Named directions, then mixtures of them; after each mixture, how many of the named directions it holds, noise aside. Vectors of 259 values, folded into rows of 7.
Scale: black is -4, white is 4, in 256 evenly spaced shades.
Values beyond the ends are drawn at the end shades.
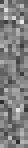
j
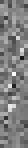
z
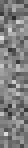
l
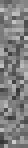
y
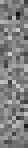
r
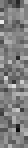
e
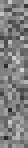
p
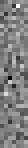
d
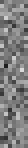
three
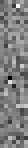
one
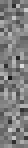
three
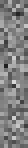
four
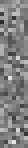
four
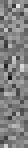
four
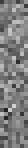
four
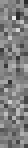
two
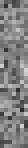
three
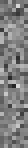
three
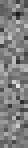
three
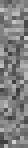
one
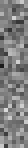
two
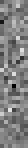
four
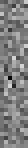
four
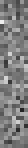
two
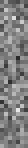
three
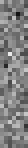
two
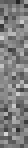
three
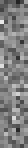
two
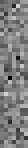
two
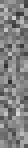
three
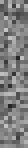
three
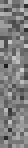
one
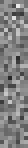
three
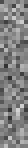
four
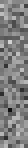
two
